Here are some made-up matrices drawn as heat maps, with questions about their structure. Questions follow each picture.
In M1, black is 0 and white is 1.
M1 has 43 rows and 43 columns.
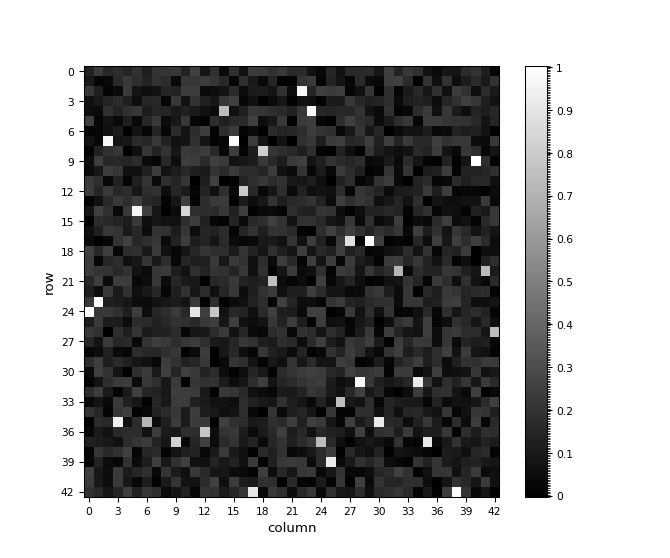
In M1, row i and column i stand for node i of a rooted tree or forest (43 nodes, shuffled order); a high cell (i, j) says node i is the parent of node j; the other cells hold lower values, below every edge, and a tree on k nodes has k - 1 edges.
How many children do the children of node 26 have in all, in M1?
2
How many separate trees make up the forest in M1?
10
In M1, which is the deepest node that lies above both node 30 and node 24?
37
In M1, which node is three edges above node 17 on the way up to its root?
33
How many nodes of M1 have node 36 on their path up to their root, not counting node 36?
2
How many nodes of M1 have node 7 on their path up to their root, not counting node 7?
3
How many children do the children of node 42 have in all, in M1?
2
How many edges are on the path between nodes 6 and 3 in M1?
2
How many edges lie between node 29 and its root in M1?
4
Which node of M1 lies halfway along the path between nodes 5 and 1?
4
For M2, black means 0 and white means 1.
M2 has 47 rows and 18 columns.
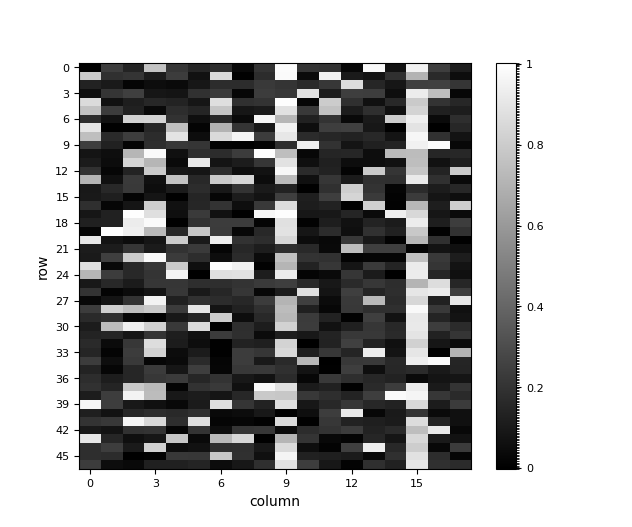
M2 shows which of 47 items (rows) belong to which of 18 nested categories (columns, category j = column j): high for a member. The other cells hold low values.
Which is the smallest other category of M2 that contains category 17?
13
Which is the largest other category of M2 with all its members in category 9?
3
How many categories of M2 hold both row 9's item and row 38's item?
1
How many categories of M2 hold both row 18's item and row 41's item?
4
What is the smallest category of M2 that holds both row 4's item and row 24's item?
0
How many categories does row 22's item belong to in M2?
4
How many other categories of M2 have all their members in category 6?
4
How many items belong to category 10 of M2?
4
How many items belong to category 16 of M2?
6
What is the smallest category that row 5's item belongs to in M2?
11
